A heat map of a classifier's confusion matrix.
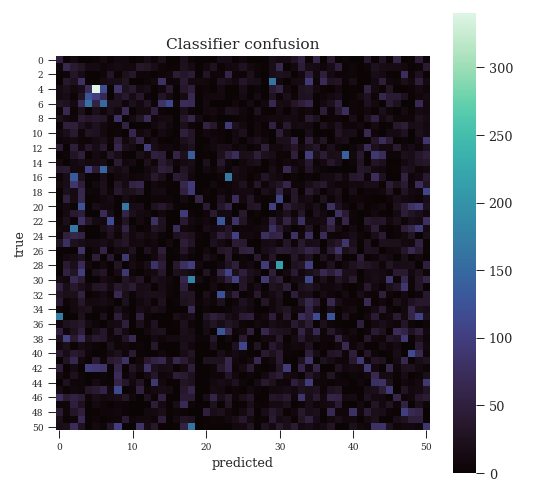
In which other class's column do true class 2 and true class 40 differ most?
48
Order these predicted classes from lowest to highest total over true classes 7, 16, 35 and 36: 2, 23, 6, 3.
6, 3, 2, 23
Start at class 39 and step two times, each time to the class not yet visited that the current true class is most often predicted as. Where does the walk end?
1
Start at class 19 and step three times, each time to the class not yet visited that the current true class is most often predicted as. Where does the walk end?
50
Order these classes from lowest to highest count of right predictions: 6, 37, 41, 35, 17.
37, 17, 41, 35, 6
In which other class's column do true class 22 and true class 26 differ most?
7
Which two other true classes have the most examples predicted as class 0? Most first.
35, 46
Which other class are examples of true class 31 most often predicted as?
47
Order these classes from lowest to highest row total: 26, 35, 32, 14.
14, 32, 26, 35
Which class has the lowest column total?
19
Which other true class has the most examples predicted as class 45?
30
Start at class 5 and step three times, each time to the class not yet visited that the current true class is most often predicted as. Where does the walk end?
15
